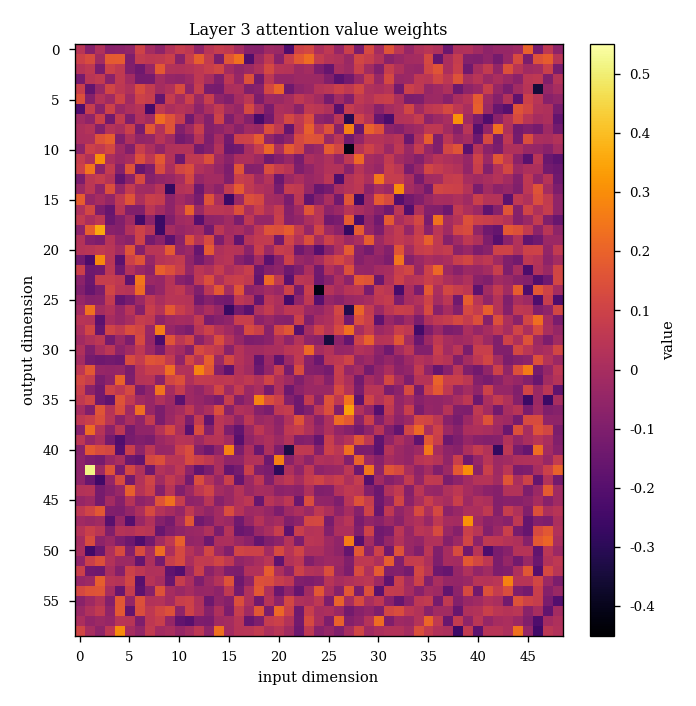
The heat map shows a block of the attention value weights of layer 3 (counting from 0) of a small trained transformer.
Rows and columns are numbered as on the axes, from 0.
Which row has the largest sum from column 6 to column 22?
50
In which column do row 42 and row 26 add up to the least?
15
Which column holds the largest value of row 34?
8
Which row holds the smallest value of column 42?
40
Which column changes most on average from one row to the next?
27
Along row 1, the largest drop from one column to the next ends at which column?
17
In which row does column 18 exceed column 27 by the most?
10
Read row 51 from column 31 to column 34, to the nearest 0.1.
0.2 -0.1 0.1 0.1
